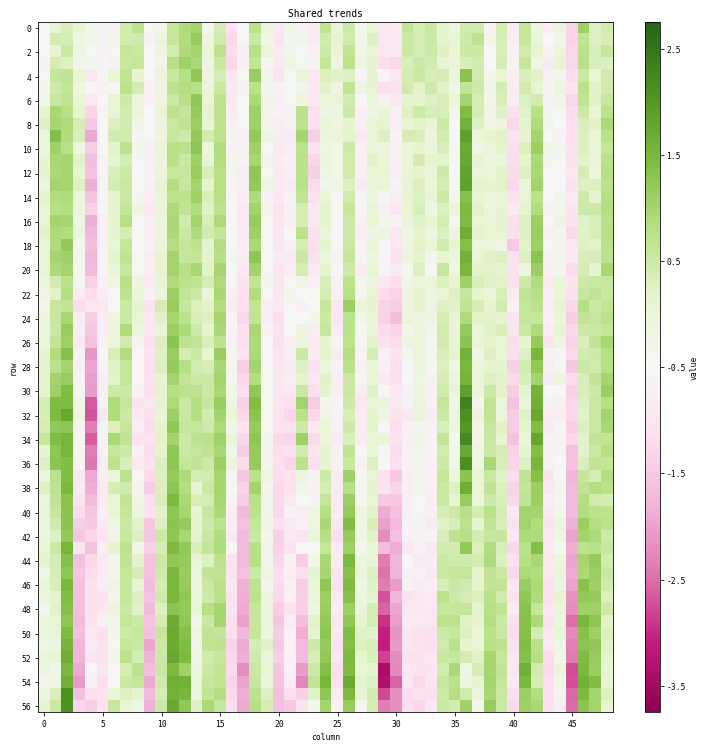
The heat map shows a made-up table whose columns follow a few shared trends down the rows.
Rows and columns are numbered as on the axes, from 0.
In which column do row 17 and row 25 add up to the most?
36
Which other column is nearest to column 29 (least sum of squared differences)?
30
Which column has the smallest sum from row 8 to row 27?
4
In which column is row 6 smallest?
45
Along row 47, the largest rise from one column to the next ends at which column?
46
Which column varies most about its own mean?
29
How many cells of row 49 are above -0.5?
31
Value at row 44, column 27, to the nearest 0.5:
0
